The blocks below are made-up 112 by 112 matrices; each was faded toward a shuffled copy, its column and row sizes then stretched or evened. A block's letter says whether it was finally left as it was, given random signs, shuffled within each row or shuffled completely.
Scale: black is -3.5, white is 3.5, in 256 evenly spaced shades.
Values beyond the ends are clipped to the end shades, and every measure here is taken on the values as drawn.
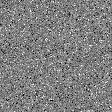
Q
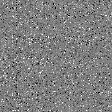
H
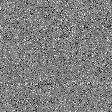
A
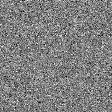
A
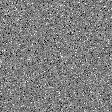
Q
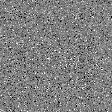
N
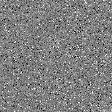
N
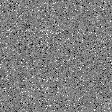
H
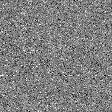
A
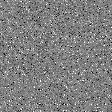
A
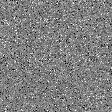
A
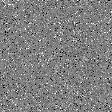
H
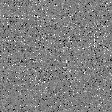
N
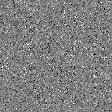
N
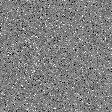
Q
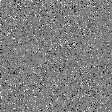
H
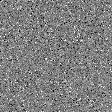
A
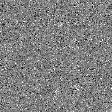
H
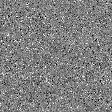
A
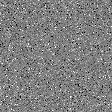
A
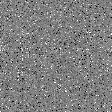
H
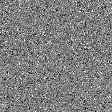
H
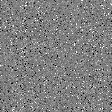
N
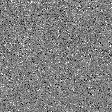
A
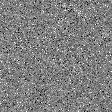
Q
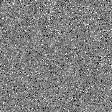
A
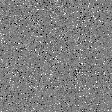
N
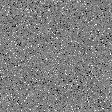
Q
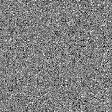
N
